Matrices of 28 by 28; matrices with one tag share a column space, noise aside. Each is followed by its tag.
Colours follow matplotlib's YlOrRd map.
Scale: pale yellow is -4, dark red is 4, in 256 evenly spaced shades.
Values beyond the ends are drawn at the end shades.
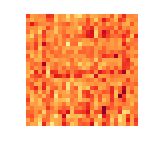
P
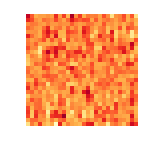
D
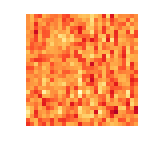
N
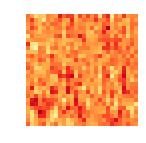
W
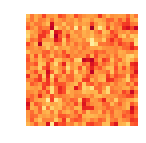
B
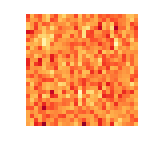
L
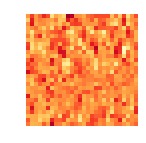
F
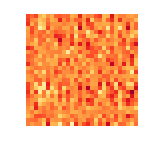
L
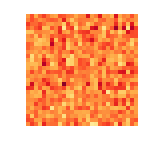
L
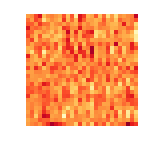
D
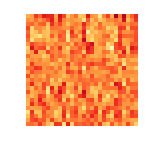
D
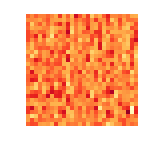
N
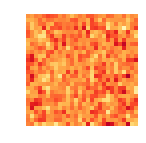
B
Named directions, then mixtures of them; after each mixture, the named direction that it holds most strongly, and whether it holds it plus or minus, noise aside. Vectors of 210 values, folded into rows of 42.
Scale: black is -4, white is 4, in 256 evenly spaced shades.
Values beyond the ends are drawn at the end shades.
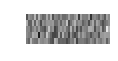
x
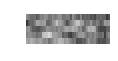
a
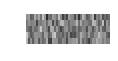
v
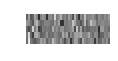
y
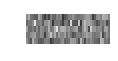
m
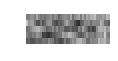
a, minus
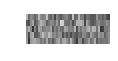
y, minus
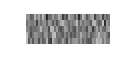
v, plus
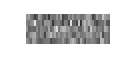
m, plus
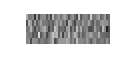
x, minus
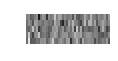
y, plus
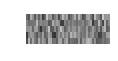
v, minus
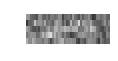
a, plus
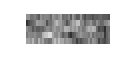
a, plus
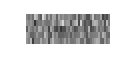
m, minus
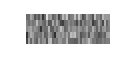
v, minus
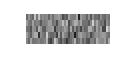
x, plus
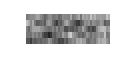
a, minus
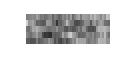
a, minus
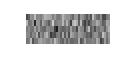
m, minus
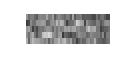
a, plus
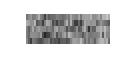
a, minus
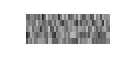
v, minus
